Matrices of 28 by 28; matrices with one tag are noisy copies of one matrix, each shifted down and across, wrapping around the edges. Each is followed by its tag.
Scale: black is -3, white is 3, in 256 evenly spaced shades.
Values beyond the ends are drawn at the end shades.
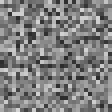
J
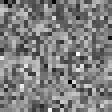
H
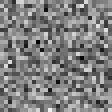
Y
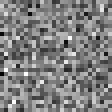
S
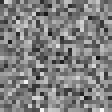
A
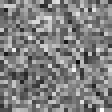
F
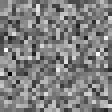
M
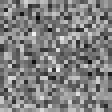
Y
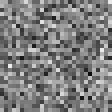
S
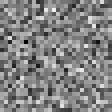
A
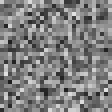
J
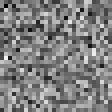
M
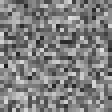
Y
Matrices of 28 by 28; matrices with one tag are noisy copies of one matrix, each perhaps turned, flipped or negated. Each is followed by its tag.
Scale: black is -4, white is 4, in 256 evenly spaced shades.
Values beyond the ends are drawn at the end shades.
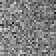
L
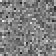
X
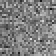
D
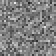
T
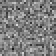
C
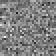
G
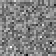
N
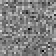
N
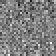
G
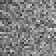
L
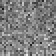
L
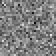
T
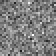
T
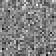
G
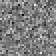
T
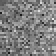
L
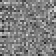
X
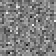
C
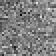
D
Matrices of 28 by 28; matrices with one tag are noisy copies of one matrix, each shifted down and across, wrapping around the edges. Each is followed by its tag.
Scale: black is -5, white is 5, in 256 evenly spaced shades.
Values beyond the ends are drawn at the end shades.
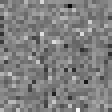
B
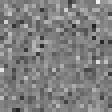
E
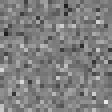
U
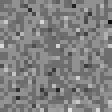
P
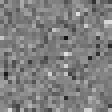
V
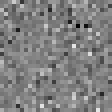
E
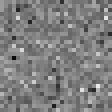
B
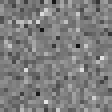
P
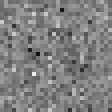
E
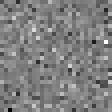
U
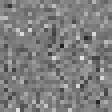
B
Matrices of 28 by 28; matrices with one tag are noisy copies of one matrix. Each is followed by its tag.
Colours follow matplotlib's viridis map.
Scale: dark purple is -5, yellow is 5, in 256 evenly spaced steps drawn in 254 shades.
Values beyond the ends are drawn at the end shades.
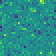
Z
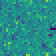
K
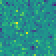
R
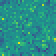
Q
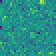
Z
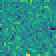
K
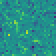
R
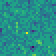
R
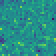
Q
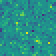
R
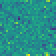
K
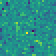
R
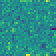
K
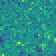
Q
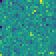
Z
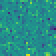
K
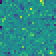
Z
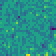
K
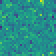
Z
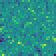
Q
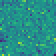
Q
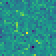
R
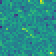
Z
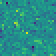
R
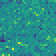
Q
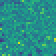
Q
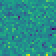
K
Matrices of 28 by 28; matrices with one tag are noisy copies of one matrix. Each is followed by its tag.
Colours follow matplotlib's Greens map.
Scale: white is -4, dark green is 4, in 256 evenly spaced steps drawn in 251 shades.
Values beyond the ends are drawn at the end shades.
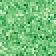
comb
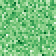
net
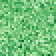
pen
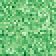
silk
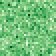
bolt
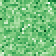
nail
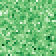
comb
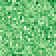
nail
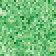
comb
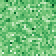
nail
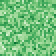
comb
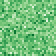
silk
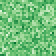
comb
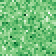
comb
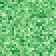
bolt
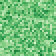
bolt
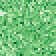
comb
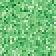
net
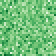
silk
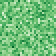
bolt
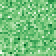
nail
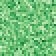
net
